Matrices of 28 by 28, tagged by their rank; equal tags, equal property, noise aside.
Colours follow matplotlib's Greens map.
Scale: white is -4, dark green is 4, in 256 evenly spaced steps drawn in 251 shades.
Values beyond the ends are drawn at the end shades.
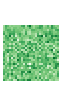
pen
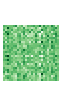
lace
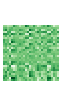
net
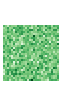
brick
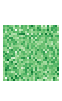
brick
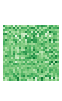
pen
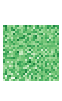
brick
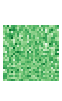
brick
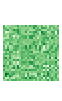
lace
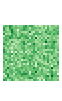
brick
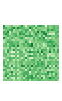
pen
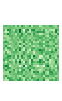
net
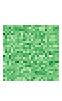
brick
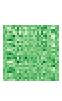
net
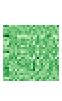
lace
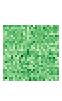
brick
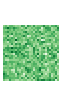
brick
